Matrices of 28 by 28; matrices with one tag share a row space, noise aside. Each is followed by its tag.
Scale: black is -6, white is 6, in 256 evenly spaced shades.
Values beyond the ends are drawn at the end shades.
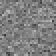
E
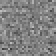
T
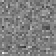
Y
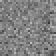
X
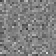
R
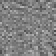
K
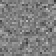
K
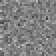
R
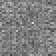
T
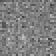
T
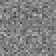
R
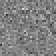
K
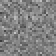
R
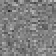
E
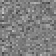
Y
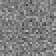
K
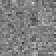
E
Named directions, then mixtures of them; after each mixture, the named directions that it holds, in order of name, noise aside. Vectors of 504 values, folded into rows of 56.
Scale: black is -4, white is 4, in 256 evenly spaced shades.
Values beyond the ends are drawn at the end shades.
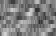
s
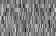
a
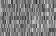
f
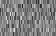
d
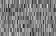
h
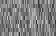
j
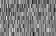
d, h.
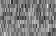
f, h, s.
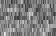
d, f, s.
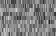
a, f, s.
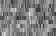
f, j, s.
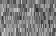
a, s.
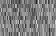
f, j.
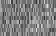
f.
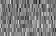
f, h.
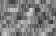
s.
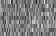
f.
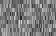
d, h, s.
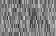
j.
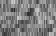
h, s.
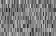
h.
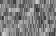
a, s.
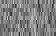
j.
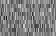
a, d, h.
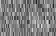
d, f, j.
